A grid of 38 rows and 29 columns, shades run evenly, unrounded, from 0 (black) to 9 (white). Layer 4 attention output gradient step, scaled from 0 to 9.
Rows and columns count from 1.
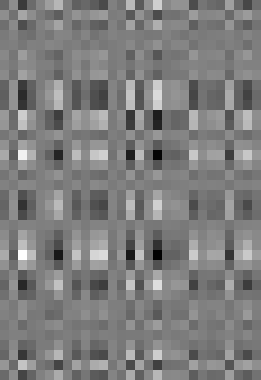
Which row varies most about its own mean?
26
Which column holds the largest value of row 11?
18
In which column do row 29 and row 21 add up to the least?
3
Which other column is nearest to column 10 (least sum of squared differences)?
23
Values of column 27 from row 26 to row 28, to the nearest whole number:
6 5 4
